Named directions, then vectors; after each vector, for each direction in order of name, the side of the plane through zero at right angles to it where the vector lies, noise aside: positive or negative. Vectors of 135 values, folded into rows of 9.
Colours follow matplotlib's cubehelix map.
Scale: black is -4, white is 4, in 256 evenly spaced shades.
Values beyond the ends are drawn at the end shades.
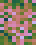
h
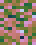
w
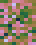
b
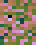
positive, positive, positive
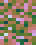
negative, negative, negative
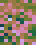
positive, positive, positive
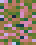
negative, negative, positive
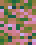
negative, positive, positive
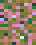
positive, positive, negative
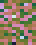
positive, positive, negative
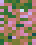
negative, positive, positive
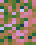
negative, positive, positive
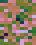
positive, positive, positive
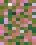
positive, negative, positive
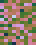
positive, positive, negative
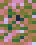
positive, negative, positive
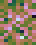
negative, positive, negative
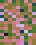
positive, positive, negative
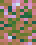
positive, negative, negative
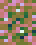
positive, negative, positive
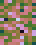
negative, positive, negative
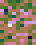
negative, positive, positive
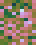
negative, positive, positive
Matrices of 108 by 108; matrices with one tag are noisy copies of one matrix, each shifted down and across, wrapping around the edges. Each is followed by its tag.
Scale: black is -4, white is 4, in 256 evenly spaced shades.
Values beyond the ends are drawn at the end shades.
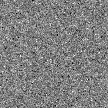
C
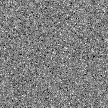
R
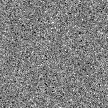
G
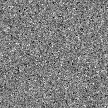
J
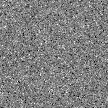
C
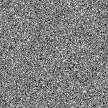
G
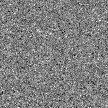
G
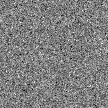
G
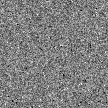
J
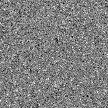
J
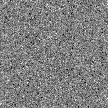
G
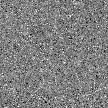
J
